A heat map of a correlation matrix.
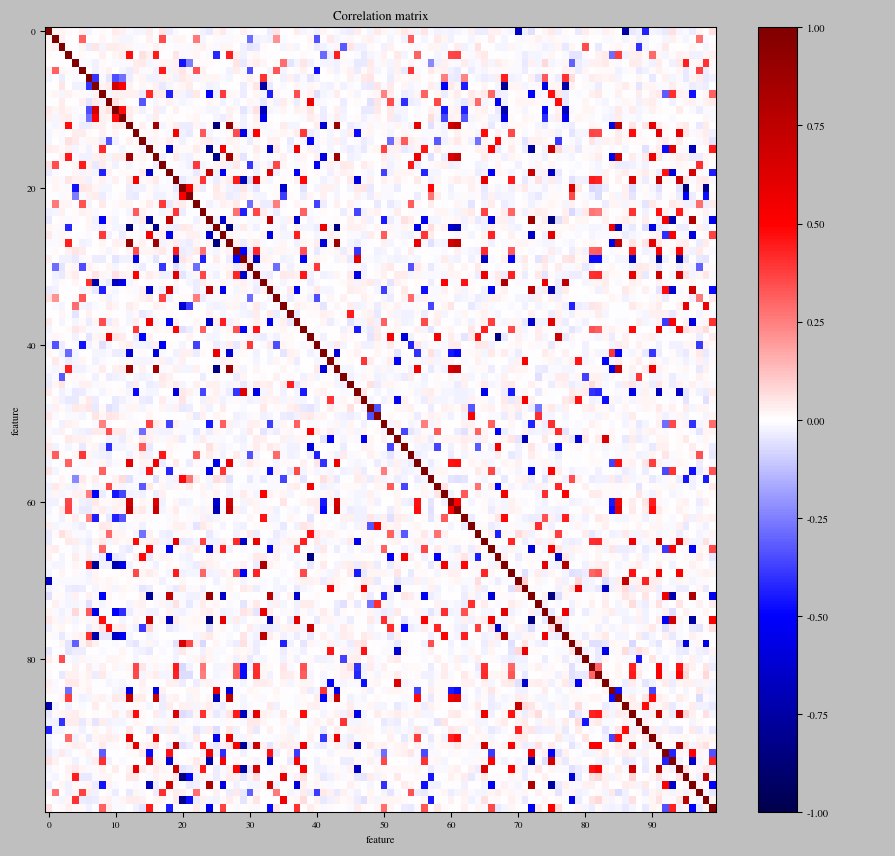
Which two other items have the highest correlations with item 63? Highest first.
49, 73
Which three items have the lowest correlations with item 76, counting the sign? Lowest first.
67, 53, 14
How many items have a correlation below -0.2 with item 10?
7
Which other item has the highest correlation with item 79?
71
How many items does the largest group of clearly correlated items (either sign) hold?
16
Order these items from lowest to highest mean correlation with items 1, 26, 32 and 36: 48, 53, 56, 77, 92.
92, 53, 48, 56, 77
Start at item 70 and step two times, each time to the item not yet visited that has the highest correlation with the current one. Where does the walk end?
89
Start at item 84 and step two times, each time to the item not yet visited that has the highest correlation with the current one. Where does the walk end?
41
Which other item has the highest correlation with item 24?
72
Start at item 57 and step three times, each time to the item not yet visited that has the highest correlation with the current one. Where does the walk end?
21
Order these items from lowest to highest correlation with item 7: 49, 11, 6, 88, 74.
74, 6, 88, 49, 11
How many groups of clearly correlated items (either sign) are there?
12
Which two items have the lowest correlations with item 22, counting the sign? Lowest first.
40, 30
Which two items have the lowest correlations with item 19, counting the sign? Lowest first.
29, 46
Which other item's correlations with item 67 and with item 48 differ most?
39
